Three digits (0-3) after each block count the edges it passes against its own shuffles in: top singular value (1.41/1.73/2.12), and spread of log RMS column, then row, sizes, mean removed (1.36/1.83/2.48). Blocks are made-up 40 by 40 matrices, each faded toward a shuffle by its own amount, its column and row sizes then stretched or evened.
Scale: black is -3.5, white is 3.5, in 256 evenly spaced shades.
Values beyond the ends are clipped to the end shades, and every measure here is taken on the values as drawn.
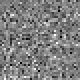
2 0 1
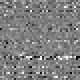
1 0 3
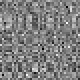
3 0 1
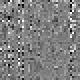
1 3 1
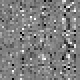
2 3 0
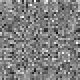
2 1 1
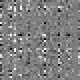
0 3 2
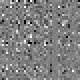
1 3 2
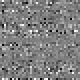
1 1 3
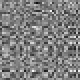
3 1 3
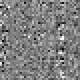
1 2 0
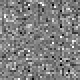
0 1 0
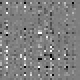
1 3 2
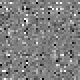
0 2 2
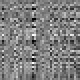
3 3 2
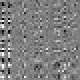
3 3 1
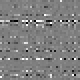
3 1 3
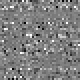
0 0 3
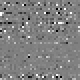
0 1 3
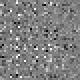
0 2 2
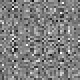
3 2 1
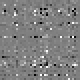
1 2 3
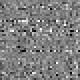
1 1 3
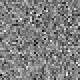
0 0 0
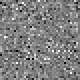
0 0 1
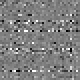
1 1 3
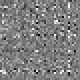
1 2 2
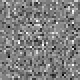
2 1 0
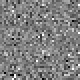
1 1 1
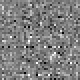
0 2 2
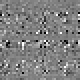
1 2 3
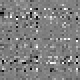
1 2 3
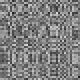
3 2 2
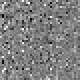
0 2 0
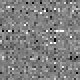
0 1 2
